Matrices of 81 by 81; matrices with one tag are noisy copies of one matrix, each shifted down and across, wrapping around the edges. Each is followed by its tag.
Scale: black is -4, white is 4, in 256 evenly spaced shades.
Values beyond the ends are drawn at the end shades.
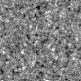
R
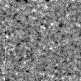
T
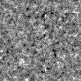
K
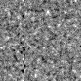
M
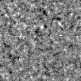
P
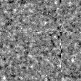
M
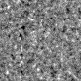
R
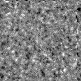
R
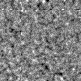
P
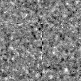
M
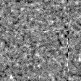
M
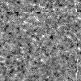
T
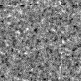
T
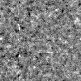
K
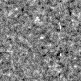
K
